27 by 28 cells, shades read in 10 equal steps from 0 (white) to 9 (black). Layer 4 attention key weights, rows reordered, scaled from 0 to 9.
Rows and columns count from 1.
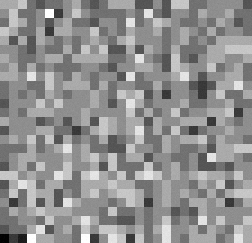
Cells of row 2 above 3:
22
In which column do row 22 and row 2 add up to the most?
7
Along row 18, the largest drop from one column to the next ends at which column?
24
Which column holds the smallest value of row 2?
6
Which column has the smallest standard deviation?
18
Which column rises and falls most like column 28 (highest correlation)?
10
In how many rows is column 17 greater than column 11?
13
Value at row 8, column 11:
4
